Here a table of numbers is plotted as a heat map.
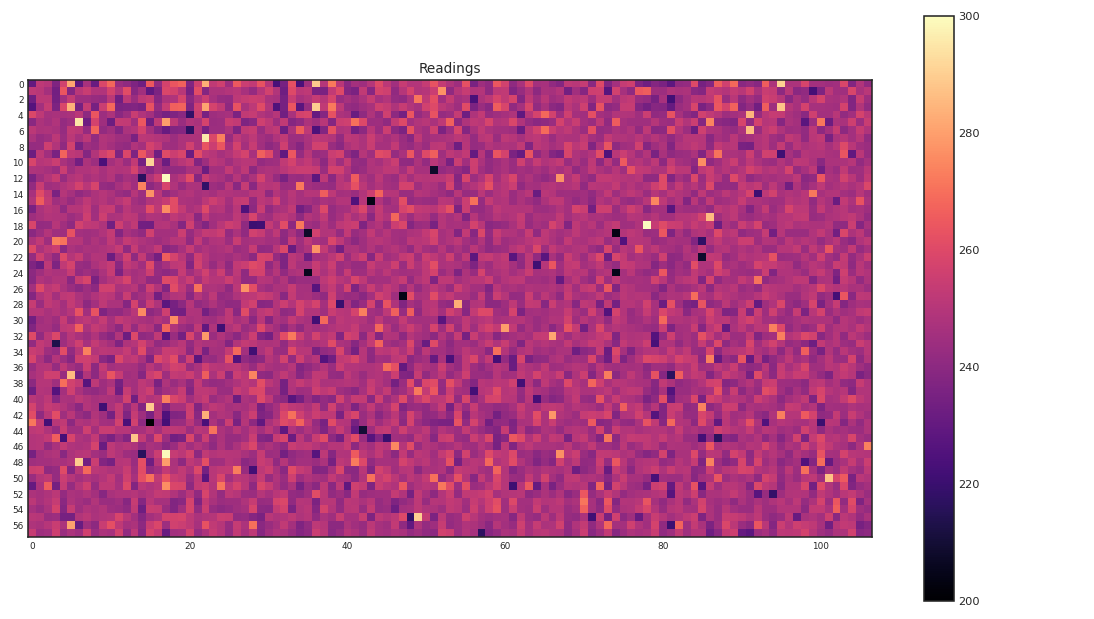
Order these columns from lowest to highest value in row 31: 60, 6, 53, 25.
25, 53, 6, 60
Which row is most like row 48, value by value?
5
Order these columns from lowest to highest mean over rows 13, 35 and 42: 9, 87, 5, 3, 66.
87, 9, 5, 3, 66
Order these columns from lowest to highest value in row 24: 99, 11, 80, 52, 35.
35, 11, 52, 99, 80
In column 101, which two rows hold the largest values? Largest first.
50, 21
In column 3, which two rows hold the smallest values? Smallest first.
33, 39
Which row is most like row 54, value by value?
53
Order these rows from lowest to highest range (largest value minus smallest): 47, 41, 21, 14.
21, 14, 41, 47
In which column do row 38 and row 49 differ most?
7
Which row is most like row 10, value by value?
41
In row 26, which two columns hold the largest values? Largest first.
27, 21
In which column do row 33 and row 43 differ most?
15
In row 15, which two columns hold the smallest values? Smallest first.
43, 41
